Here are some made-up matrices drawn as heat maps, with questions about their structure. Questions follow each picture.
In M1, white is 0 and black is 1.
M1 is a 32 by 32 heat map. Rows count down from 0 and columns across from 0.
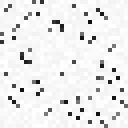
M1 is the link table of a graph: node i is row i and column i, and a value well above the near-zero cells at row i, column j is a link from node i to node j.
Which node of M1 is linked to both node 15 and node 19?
node 25
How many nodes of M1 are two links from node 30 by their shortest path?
7
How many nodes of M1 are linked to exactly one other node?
8
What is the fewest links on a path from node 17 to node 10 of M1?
4
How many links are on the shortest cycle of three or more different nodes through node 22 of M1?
5
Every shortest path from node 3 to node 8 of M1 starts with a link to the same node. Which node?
node 9
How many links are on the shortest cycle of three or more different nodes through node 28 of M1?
4
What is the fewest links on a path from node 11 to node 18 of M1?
5
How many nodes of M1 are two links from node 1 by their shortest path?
2
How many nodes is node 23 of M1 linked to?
1
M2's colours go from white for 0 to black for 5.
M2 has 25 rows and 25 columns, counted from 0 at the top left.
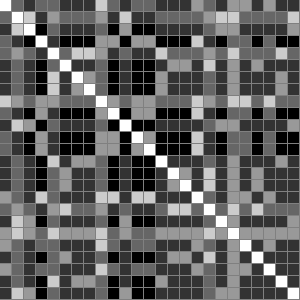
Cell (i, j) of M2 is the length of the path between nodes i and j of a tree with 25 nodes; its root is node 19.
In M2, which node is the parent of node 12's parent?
8
